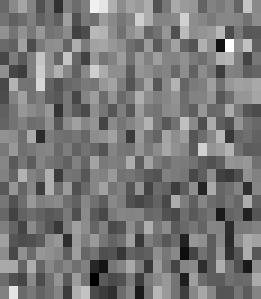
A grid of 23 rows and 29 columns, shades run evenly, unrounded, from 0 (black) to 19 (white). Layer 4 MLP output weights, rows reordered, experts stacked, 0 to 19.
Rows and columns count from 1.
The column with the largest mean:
11
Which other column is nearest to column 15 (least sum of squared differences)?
22
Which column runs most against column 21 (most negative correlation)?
9
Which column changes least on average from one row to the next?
6
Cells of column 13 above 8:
17
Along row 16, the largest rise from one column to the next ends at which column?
20
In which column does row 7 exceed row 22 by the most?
5
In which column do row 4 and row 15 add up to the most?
26
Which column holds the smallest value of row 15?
23
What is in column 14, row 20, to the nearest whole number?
4
